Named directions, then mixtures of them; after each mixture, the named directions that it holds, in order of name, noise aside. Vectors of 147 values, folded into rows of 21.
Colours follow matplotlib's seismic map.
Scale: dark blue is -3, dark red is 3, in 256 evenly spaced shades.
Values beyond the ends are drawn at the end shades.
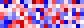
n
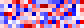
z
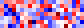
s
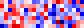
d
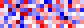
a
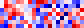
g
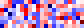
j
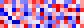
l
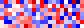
l, n, z.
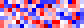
a, g, j.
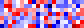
g, j.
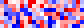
l, s.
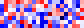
g, z.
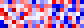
d, l.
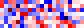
a.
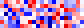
l, s.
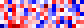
d.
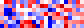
j, l, s.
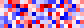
a, s, z.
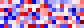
a, j, z.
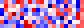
g, l, z.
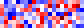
g, z.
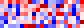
j, z.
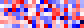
j, s.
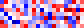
l.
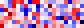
j.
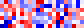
g, n.
